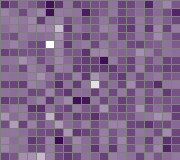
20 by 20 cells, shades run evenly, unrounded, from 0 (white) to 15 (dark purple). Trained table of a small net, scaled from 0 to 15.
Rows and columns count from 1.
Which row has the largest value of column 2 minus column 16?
7
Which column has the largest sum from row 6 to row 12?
10
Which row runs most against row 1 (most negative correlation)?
6
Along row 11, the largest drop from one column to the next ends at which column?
11
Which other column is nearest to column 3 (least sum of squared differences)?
18
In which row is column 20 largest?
2
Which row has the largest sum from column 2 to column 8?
1
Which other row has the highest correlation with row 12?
19
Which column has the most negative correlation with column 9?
8
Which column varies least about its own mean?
15
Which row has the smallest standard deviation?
5
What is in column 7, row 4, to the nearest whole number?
4
